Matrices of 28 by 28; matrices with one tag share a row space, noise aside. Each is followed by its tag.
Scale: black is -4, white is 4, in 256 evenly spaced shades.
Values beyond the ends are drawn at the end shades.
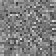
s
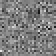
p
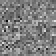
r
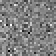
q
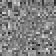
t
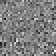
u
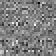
p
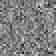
u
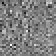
q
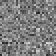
t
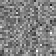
s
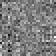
t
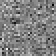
r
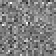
q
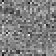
r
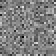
u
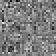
r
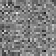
r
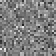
u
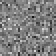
t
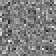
t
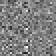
q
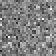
t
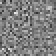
q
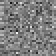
s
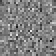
s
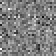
t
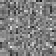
s
